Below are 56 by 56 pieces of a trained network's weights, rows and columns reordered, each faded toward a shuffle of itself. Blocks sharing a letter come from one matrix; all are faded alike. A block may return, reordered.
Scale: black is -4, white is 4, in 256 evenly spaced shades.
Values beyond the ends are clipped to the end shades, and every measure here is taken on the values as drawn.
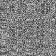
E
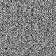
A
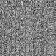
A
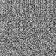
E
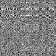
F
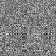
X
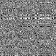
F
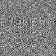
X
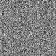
A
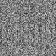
E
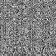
A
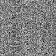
A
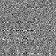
F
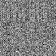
A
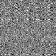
X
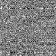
X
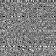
F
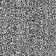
A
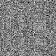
A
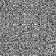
X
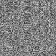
E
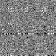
F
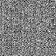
A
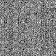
A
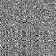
F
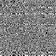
F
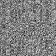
A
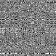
F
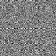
X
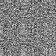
E
